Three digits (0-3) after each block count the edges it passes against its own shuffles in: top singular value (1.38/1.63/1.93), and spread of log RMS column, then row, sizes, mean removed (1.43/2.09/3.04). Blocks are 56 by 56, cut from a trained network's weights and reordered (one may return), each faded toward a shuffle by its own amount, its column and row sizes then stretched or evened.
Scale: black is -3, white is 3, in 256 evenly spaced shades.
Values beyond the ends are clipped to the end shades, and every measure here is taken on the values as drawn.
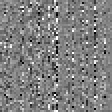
0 3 0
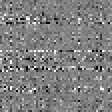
0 2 3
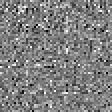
0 1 2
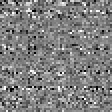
1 1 3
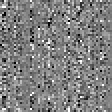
2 3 0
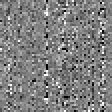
1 3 0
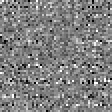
1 1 2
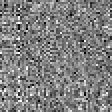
2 1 0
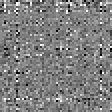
2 2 2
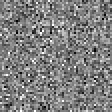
1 1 0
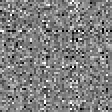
2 2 1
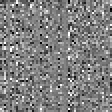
1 3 0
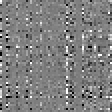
3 3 2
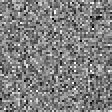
2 1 0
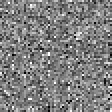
1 2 0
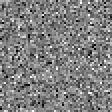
0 1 0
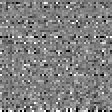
1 1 3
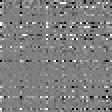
1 2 3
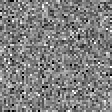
0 1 0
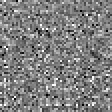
1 1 1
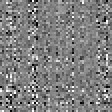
2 3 1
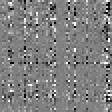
1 3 2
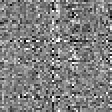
3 2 1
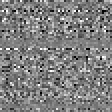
2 0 3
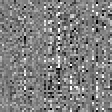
2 3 0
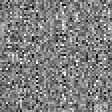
2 2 0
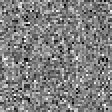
1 1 0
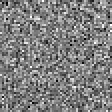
1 0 0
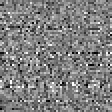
2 0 2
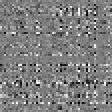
2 2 3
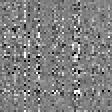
1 3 2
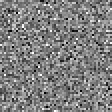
1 0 0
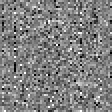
1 2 0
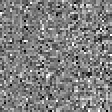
1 2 0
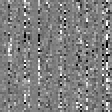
1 3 0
